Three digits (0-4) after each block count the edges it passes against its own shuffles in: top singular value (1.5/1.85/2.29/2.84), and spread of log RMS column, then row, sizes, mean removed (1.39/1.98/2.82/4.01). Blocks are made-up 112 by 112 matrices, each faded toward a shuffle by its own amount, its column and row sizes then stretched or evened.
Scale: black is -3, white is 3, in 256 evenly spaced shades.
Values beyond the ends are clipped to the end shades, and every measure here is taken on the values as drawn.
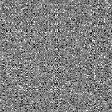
3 2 1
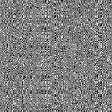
4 3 0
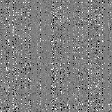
1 4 2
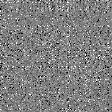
1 2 2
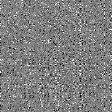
2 3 1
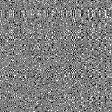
4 2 2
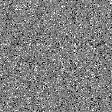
1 1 1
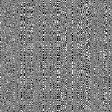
4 4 0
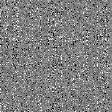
0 3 1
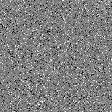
2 0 0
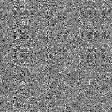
3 2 0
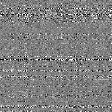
3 2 4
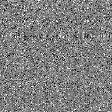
2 1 2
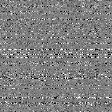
0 1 4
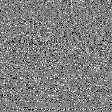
1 0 3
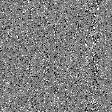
0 2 0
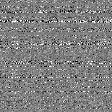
2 0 4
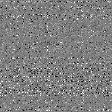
0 2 3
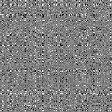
4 3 3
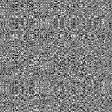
4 2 2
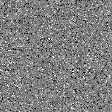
0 1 1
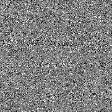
0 1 2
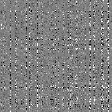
3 4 2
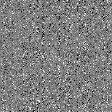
1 3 0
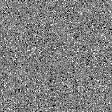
1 1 1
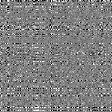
4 2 4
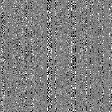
3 4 0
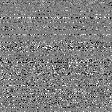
2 0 4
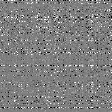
1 2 4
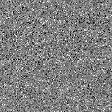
2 0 1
